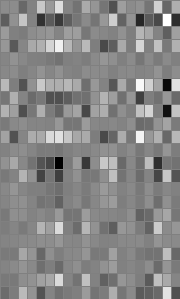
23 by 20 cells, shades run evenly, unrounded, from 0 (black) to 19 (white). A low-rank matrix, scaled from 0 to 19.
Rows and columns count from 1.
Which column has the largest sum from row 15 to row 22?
19
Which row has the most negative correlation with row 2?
7
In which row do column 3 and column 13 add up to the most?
2
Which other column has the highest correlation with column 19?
3
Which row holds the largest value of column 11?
9
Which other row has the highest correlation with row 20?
23
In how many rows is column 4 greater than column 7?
13
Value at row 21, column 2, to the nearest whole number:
10
